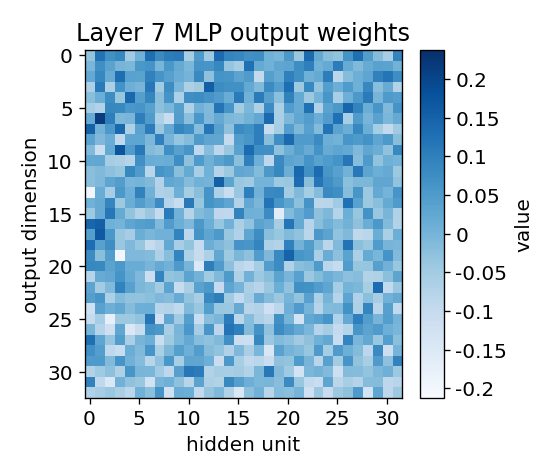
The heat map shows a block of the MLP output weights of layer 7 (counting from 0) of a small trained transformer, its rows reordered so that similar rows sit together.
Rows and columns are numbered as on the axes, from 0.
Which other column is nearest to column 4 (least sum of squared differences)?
5
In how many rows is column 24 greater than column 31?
21
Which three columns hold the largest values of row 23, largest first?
13, 12, 1
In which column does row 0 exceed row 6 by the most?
8
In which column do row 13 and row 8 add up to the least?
14
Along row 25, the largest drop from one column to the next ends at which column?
7
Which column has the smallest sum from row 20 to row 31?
25
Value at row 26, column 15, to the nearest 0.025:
0.1
